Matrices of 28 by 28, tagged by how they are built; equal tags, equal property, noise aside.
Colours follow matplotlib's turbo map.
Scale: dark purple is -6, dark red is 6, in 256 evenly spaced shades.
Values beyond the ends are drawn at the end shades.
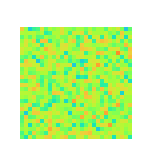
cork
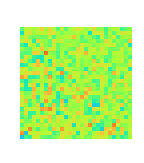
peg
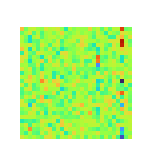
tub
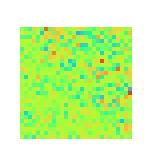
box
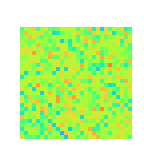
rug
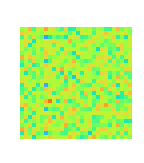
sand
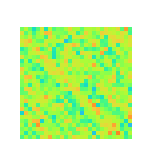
rug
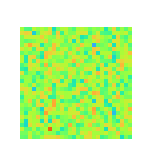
sand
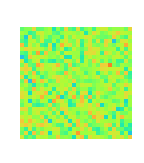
rug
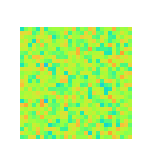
sand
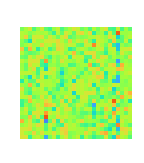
tub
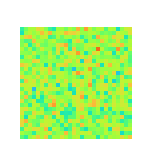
cork
